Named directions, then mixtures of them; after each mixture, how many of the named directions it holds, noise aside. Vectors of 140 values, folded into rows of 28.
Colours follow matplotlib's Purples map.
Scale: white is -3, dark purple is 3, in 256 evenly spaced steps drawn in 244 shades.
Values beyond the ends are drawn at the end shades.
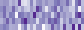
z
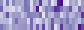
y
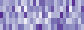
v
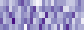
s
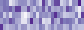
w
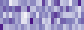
one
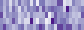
four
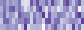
three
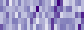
three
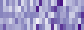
three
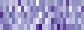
three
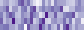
one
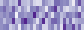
two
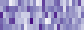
three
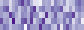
one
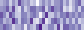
three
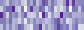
two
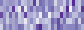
one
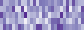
one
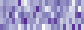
one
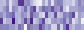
one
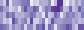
two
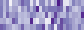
four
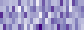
two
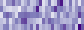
three
